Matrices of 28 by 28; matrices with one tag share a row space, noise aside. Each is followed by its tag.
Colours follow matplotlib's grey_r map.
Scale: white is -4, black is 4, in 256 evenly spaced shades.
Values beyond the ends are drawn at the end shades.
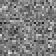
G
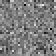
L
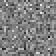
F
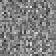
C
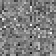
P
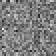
P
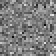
L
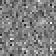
L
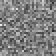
G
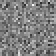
F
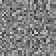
C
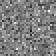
P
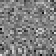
L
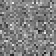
L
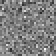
L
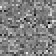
G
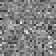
G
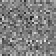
C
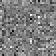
P
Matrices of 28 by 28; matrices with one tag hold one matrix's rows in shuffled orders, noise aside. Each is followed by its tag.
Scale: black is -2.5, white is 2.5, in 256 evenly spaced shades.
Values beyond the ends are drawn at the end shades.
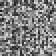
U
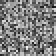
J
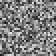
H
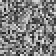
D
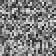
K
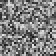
H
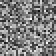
D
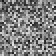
K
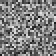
K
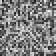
J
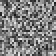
K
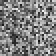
U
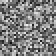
D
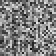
U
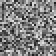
H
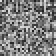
J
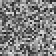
H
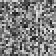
U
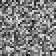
H
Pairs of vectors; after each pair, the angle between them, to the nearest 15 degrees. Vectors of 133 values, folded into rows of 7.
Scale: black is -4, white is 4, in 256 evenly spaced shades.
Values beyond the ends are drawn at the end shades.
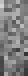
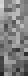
15 degrees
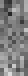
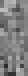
120 degrees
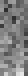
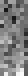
15 degrees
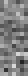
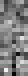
150 degrees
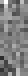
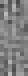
60 degrees
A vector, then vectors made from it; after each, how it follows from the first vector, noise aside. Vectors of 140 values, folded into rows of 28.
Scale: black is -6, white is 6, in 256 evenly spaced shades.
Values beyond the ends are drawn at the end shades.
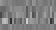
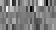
wrapped around, scaled up.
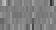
wrapped around, partly zeroed.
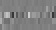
wrapped around, partly zeroed.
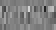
reversed.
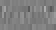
reversed, negated, shrunk.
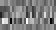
scaled up.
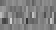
negated.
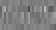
reversed, negated, shrunk.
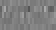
reversed, negated, shrunk.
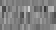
reversed.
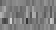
negated.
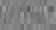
reversed, negated, shrunk.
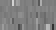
wrapped around, partly zeroed.
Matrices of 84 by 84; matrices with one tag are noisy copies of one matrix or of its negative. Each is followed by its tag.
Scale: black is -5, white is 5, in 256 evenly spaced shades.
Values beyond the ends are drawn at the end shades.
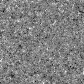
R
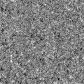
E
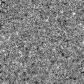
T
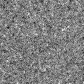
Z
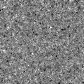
Z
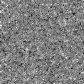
T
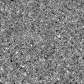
E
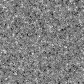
Z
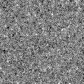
Z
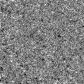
E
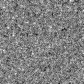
Z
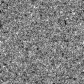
T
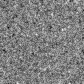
Z
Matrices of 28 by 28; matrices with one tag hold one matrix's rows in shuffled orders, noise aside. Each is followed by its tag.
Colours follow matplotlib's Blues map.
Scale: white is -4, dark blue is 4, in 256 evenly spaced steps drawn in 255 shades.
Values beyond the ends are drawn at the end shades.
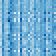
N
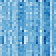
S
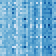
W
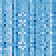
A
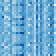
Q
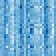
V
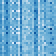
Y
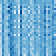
N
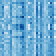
Q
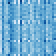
N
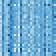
N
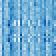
N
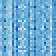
A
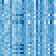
Q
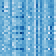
Q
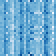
V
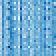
N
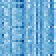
Q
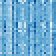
A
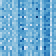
S
